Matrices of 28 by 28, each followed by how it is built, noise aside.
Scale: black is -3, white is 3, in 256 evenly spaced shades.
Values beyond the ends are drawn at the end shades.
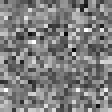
blocks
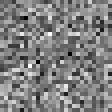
repeating columns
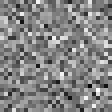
Toeplitz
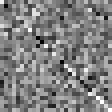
diagonal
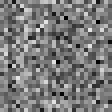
repeating rows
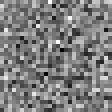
repeating rows
